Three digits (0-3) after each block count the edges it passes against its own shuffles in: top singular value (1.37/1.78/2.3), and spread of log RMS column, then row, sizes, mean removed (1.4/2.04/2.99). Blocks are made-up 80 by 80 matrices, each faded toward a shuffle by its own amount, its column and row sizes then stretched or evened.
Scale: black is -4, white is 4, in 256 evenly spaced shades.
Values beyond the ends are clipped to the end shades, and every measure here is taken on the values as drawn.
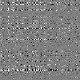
3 2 3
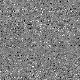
1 0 2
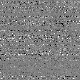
1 0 3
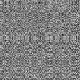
3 2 0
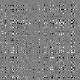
3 3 3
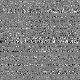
1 0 3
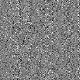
2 2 0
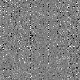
2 2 1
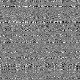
2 0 3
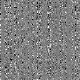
1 3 1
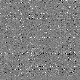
0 1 2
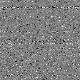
1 0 2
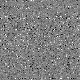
0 0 2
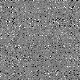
1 1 2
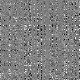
1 3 2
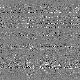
0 1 3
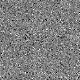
0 1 1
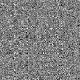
2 1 1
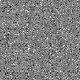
2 1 0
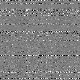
2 0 3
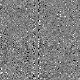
2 2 1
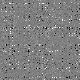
0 2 2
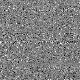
1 0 2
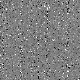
0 2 0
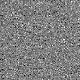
2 1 1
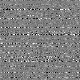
2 0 3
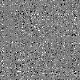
0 2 2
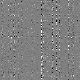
2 3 1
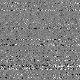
0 0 3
